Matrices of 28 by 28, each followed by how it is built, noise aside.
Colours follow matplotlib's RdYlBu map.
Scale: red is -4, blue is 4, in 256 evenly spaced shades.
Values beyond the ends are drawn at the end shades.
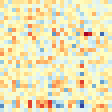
low rank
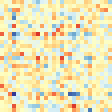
low rank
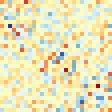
block diagonal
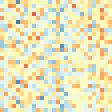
repeating rows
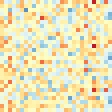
repeating rows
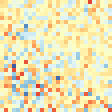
lower triangular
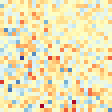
lower triangular
